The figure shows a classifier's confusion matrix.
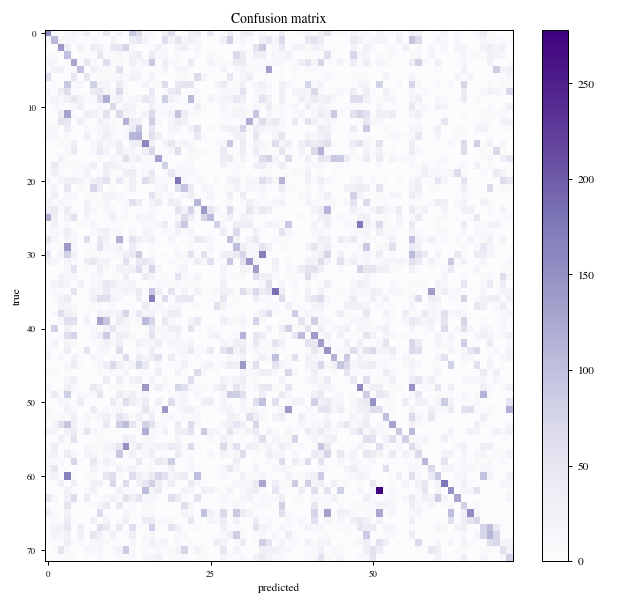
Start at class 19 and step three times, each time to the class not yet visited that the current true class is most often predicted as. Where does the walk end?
3
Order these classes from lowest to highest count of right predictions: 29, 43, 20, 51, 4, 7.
51, 7, 29, 4, 43, 20
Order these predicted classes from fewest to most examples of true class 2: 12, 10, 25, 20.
25, 20, 10, 12
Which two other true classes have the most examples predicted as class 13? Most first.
14, 0
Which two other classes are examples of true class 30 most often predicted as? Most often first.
33, 56
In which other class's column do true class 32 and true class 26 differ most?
48
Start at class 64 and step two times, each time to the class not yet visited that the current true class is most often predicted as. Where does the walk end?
16
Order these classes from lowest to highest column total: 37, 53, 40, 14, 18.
53, 37, 18, 40, 14
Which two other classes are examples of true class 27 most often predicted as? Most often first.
29, 36
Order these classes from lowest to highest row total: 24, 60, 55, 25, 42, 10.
10, 55, 25, 42, 24, 60
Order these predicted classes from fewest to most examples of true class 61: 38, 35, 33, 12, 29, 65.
65, 29, 35, 12, 38, 33
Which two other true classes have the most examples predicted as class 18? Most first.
51, 9
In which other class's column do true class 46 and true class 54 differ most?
15
